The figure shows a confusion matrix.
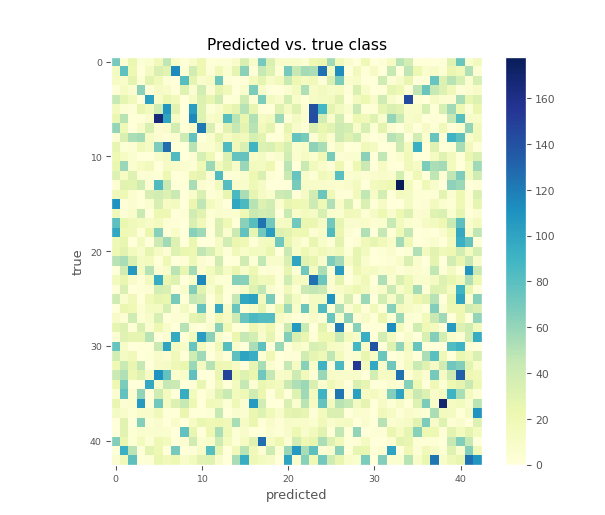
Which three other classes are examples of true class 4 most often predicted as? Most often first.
34, 17, 40
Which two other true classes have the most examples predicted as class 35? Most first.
9, 30
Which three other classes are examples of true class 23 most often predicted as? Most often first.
10, 5, 24
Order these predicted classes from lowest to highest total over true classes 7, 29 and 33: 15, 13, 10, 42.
15, 42, 13, 10
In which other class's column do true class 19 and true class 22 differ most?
2
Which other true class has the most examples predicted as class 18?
27
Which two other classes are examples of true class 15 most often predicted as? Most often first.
0, 14
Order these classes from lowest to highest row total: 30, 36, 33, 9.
9, 36, 30, 33
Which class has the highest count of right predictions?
30
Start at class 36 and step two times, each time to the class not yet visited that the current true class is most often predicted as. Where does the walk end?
3
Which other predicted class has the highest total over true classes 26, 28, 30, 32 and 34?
39
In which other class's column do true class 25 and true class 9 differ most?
6
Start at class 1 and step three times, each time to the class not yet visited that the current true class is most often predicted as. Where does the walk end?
17
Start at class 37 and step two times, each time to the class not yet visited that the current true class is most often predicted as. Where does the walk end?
41
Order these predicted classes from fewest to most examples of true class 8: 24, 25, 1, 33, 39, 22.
25, 24, 1, 33, 22, 39
